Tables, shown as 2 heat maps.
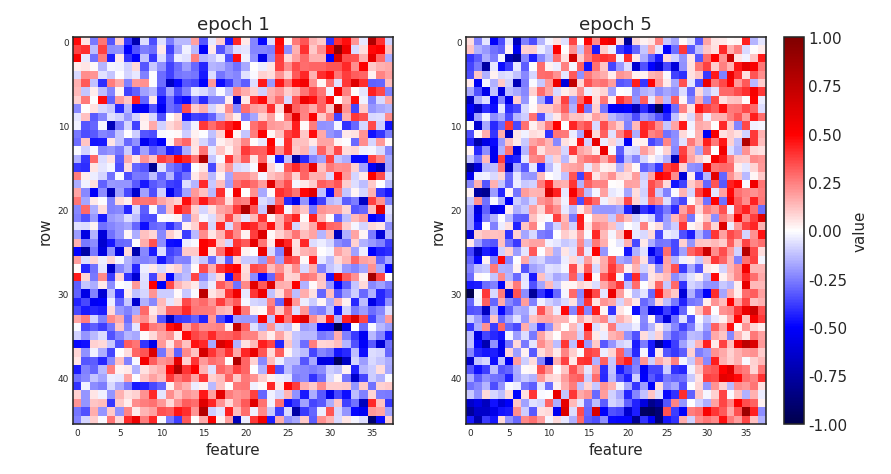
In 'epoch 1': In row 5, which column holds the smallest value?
11
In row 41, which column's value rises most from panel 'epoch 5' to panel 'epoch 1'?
23
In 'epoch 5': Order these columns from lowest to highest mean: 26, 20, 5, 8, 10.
5, 26, 20, 8, 10
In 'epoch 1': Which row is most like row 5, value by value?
33
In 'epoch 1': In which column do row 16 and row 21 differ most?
35
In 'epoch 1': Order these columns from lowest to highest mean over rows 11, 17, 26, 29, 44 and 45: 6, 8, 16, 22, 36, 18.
36, 8, 16, 6, 18, 22
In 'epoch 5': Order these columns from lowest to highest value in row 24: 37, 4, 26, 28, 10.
26, 28, 10, 4, 37
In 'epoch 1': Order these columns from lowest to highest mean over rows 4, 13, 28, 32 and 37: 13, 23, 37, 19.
37, 13, 23, 19
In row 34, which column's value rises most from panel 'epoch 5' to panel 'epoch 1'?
19
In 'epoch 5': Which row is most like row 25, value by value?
12
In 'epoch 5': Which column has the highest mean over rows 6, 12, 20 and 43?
35
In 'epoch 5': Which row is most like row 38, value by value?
7
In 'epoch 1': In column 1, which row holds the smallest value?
25
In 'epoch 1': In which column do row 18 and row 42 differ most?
27
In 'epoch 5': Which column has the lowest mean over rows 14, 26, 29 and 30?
0
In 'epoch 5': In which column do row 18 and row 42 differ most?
2
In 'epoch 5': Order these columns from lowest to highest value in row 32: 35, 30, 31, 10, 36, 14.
31, 10, 30, 14, 35, 36
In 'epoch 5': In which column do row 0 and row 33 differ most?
20
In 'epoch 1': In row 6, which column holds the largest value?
31
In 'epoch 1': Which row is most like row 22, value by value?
17
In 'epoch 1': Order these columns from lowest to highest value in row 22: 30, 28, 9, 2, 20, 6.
9, 6, 2, 28, 30, 20
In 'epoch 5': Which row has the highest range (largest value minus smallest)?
44
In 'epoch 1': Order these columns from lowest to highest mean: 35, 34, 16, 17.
34, 35, 16, 17
